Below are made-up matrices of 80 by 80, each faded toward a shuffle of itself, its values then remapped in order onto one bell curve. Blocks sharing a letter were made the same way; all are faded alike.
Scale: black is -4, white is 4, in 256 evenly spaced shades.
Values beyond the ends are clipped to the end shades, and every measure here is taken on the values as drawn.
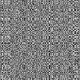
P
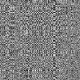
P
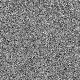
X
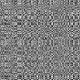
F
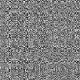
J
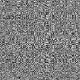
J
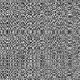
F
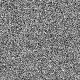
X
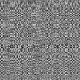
F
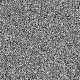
X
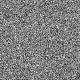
X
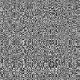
J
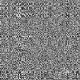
J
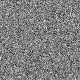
X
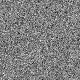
X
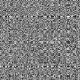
J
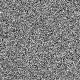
X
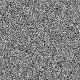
X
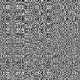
P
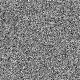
X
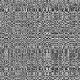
F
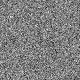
X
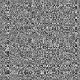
J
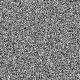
X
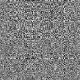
J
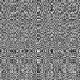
F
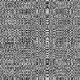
F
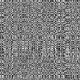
F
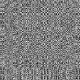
P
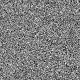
X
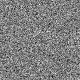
X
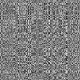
P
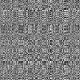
F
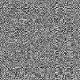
J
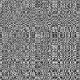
F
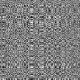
F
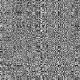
J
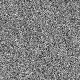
X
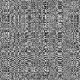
P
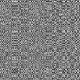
F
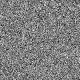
X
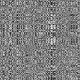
P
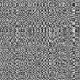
F
